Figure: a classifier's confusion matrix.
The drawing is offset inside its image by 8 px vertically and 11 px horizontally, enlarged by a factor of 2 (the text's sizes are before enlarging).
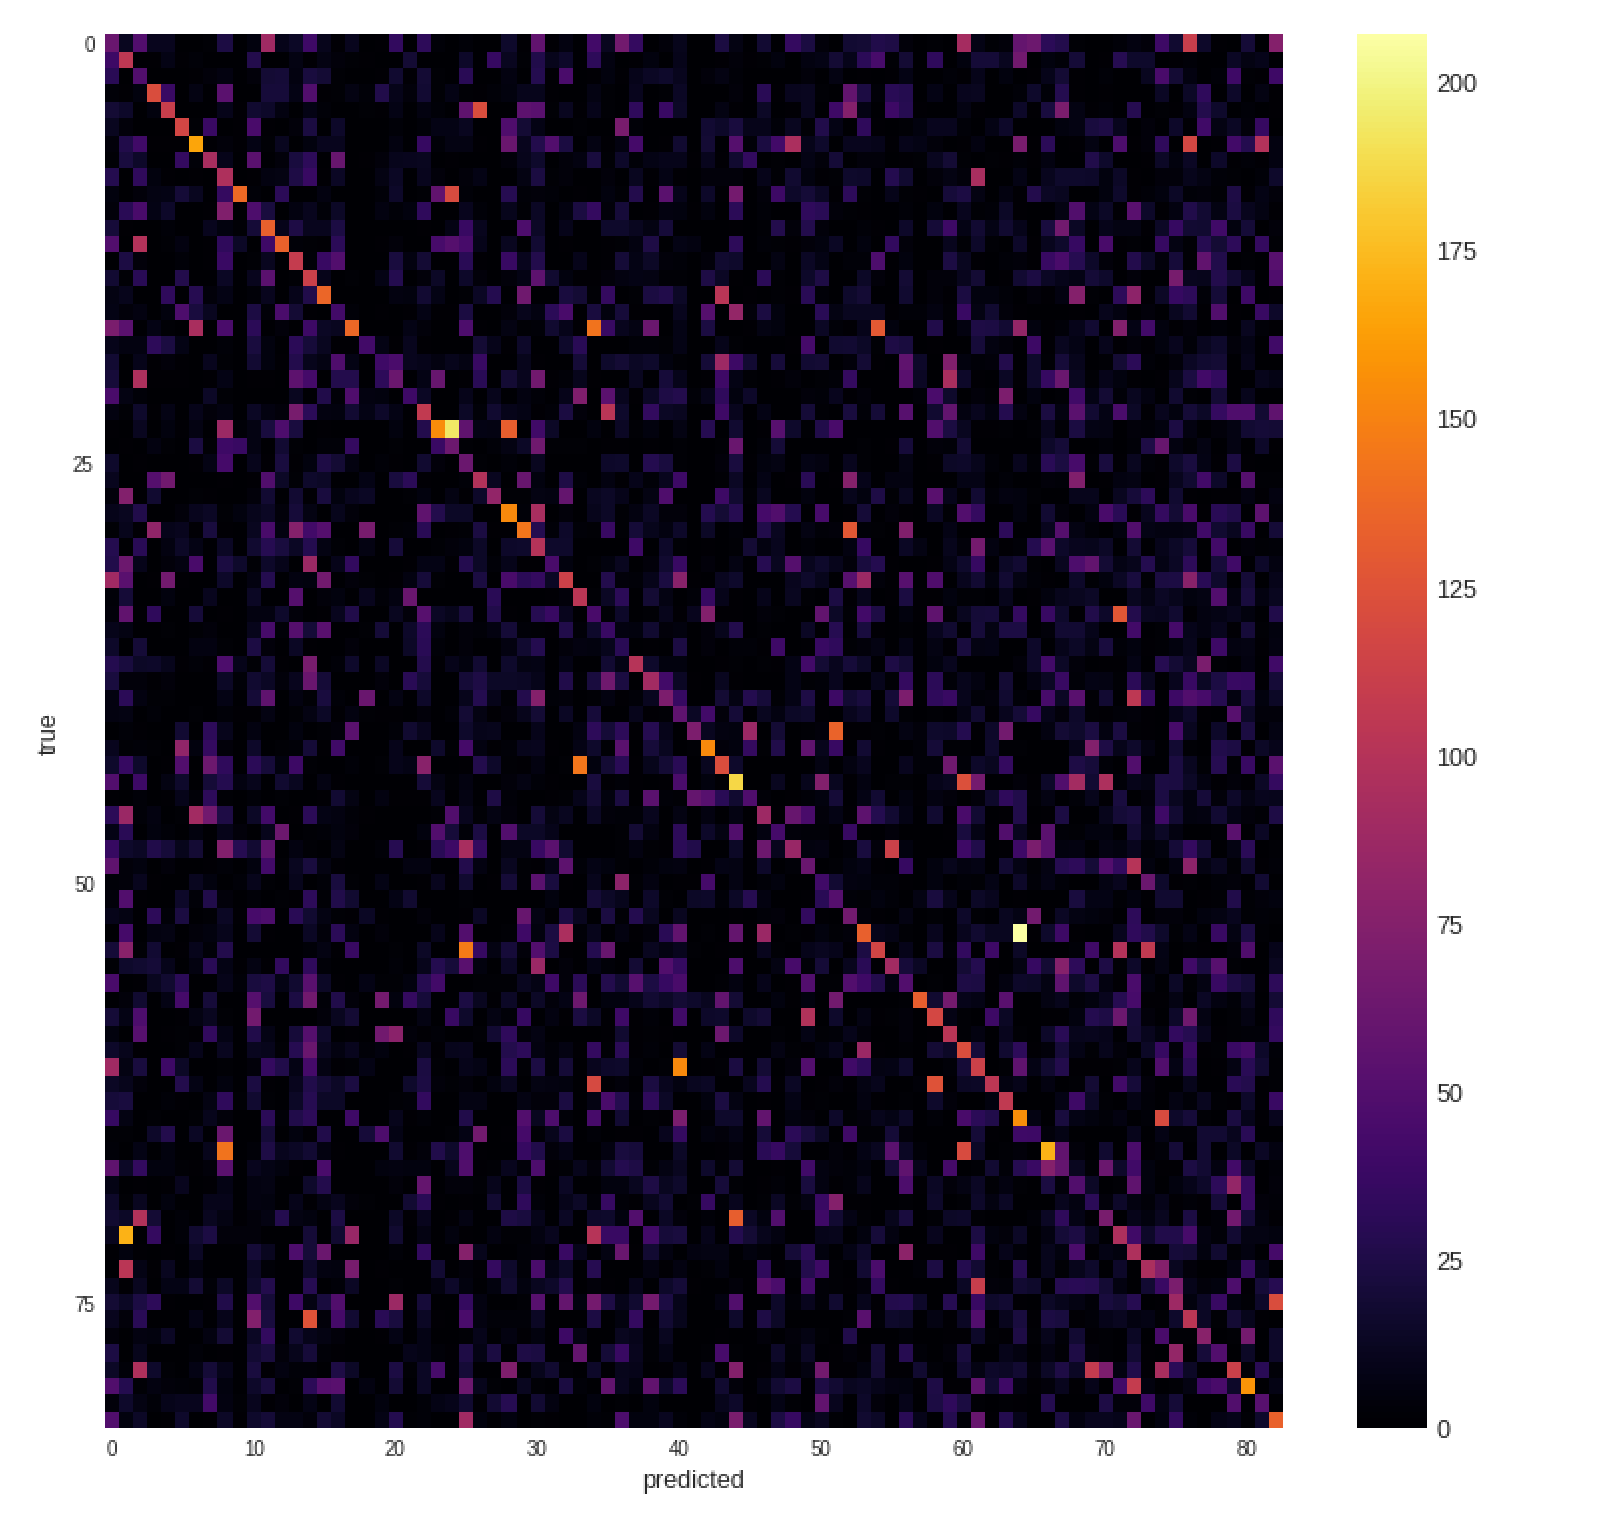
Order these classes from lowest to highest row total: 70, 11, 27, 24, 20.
24, 27, 11, 70, 20
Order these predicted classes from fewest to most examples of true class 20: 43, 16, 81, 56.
81, 16, 43, 56
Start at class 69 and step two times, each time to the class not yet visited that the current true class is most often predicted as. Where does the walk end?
1
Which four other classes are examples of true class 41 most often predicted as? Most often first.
51, 45, 63, 17
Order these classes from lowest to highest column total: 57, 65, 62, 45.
57, 45, 62, 65
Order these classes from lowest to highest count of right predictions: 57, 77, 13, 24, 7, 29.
24, 77, 7, 13, 57, 29
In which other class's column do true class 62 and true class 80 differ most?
34
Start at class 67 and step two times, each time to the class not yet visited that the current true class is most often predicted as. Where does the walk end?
8
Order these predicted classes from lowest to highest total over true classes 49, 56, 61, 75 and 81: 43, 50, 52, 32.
43, 50, 52, 32
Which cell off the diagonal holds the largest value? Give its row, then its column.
53, 64
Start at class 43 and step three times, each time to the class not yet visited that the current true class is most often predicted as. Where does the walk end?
63
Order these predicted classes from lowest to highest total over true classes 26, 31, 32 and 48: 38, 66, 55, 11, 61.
38, 66, 61, 55, 11
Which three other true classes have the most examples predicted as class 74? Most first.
64, 79, 73
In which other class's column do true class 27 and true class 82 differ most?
25
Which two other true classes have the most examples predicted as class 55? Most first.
48, 66
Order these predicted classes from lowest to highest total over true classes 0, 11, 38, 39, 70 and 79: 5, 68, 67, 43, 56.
5, 43, 68, 56, 67
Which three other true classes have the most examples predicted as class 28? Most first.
23, 79, 6
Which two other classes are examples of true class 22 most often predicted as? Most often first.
35, 13
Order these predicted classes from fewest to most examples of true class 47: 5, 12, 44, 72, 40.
5, 72, 40, 44, 12
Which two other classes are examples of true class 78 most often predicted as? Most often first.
75, 33
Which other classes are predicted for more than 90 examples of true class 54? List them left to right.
25, 71, 73
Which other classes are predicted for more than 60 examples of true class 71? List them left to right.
1, 17, 34
